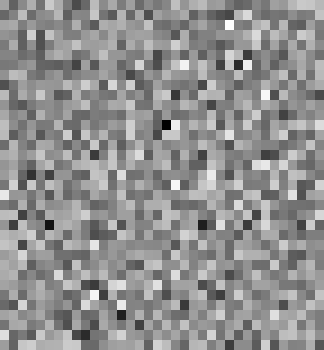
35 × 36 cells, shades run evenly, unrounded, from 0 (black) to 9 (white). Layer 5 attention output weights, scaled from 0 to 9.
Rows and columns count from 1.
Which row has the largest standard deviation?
23
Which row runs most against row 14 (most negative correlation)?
15
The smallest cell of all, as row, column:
13, 19
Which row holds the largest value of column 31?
32
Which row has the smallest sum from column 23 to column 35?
2
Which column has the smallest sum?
26
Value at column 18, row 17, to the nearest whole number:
6
